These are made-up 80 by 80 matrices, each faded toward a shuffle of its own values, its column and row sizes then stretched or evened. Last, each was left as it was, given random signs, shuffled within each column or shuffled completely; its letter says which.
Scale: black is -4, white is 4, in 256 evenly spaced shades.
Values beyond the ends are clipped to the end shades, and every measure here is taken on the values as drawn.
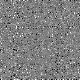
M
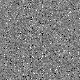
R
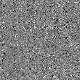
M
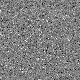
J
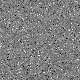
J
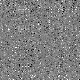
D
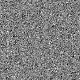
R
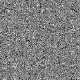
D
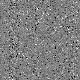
R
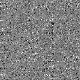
D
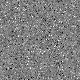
J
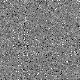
M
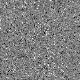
R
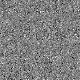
M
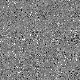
M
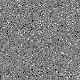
D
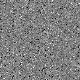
R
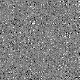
D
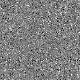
M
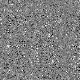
M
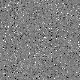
R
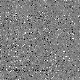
M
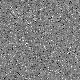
J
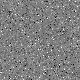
J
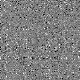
D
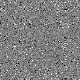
D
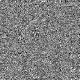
D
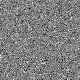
J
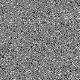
M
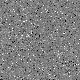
J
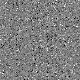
M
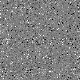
M
